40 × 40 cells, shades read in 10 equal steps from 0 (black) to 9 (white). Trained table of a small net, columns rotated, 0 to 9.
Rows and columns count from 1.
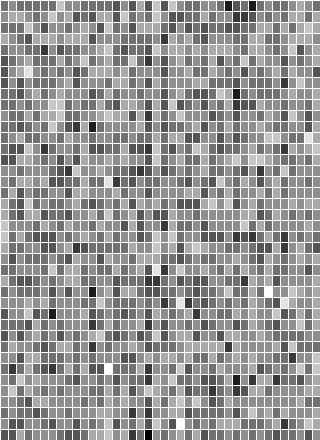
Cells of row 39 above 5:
10
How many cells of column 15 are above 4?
15
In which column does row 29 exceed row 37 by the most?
4
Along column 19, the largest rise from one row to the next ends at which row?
36
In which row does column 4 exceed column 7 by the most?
29
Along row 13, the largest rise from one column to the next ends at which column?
39
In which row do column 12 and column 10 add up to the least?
12
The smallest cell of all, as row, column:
40, 19
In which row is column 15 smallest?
17
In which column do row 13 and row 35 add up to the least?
30
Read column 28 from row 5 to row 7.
6 3 5
